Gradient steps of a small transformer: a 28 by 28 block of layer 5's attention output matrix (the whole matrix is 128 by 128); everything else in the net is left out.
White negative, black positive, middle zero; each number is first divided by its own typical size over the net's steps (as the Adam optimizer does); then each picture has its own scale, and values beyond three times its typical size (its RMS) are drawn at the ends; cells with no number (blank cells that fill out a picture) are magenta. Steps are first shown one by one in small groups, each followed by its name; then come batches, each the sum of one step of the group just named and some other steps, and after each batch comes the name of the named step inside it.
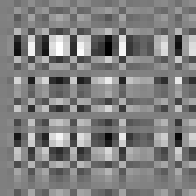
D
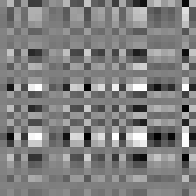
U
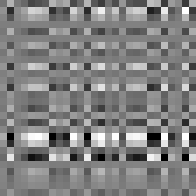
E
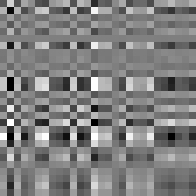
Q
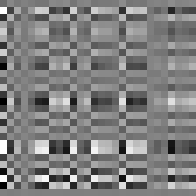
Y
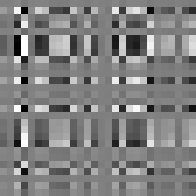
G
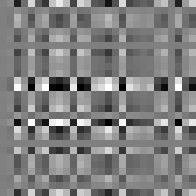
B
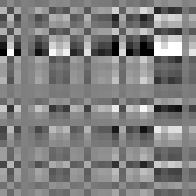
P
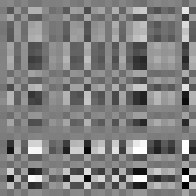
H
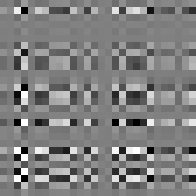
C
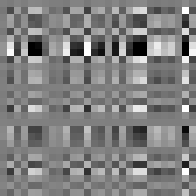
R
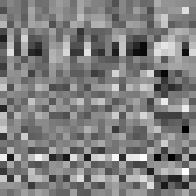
R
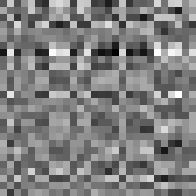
P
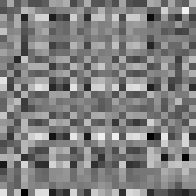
E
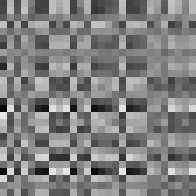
Y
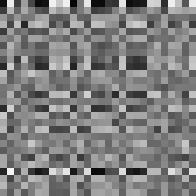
H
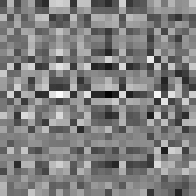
B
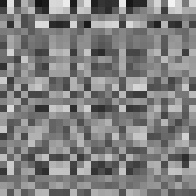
U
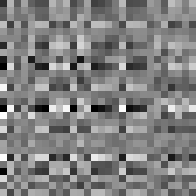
Y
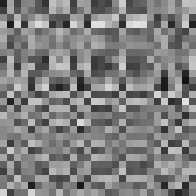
B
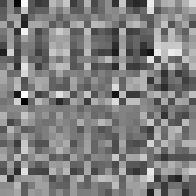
P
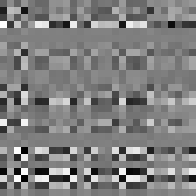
C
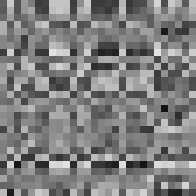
P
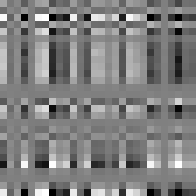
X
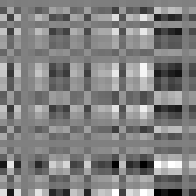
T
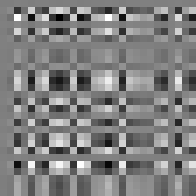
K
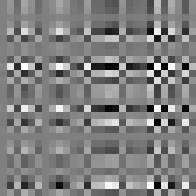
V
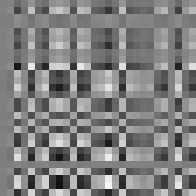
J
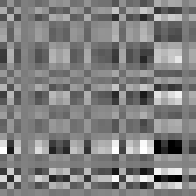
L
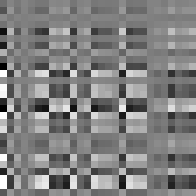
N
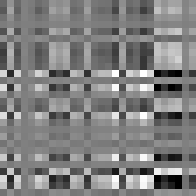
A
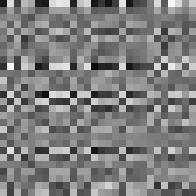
V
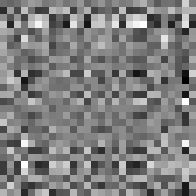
X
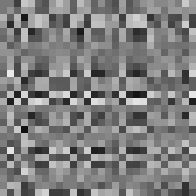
X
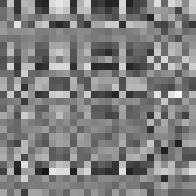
L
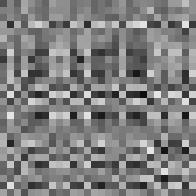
L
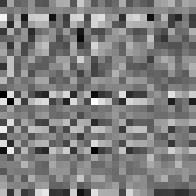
X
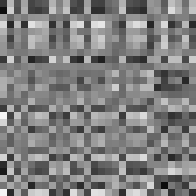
A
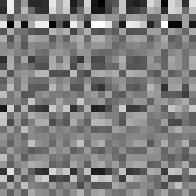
N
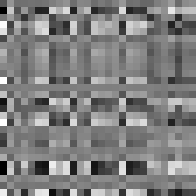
X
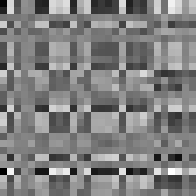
A
